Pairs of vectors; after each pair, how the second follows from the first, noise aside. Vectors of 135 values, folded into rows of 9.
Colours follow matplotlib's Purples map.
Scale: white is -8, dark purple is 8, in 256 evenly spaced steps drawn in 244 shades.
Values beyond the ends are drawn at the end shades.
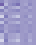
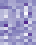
wrapped around, scaled up.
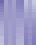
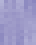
negated, shrunk.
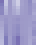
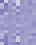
sign-scrambled.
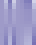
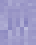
wrapped around, shrunk.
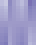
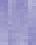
negated, shrunk.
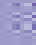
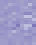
partly zeroed.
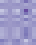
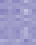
negated, shrunk.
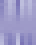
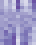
reversed, negated, scaled up.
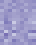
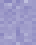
wrapped around, shrunk.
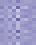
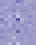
partly zeroed.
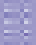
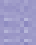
wrapped around, shrunk.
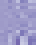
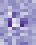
wrapped around, scaled up.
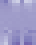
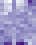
reversed, negated, scaled up.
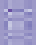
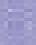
negated, shrunk.
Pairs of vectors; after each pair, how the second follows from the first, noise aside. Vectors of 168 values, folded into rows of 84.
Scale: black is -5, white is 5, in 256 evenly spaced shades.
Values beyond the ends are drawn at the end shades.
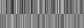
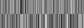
reversed.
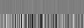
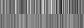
reversed, negated.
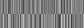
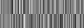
reversed.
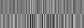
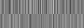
reversed, negated, shrunk.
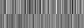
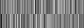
wrapped around, negated.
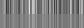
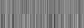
reversed, negated, shrunk.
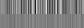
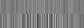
reversed, negated, shrunk.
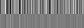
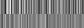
negated.
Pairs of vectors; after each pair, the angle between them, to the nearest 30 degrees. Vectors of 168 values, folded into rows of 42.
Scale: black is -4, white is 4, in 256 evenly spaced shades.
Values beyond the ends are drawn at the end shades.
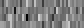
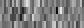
90 degrees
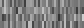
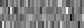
90 degrees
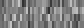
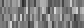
30 degrees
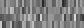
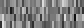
150 degrees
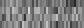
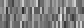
120 degrees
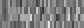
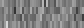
120 degrees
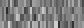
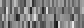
150 degrees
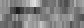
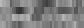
60 degrees
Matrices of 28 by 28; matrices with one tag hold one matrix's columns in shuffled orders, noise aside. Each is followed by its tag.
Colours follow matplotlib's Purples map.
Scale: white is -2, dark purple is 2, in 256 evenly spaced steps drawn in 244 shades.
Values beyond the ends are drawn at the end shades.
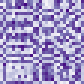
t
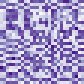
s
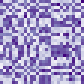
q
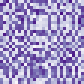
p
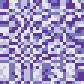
t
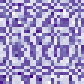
q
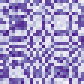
p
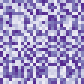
p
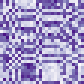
t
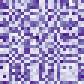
t
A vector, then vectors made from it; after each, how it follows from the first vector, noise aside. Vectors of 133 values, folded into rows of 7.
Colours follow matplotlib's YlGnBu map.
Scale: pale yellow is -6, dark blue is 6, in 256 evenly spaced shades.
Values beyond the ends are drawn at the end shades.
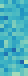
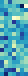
wrapped around, scaled up.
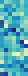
wrapped around, scaled up.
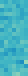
shrunk.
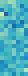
reversed.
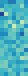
reversed, negated.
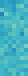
reversed, negated, shrunk.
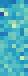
reversed, negated.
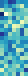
reversed, negated, scaled up.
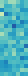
reversed.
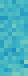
shrunk.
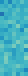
reversed, negated, partly zeroed.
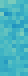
reversed, shrunk.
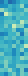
reversed, negated.
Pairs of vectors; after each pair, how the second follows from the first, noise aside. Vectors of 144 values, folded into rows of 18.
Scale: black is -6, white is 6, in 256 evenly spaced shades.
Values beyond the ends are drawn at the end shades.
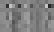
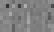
partly zeroed.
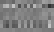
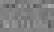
negated, shrunk.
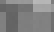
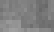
reversed, shrunk.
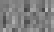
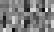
scaled up.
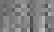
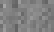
wrapped around, negated, shrunk.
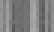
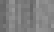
wrapped around, negated, shrunk.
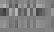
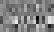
reversed, negated, scaled up.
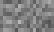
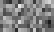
scaled up.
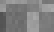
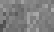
partly zeroed.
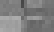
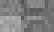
copied.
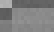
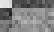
scaled up.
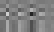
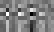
scaled up.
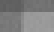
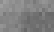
negated, shrunk.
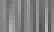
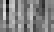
reversed, negated, scaled up.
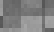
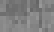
wrapped around, negated, shrunk.
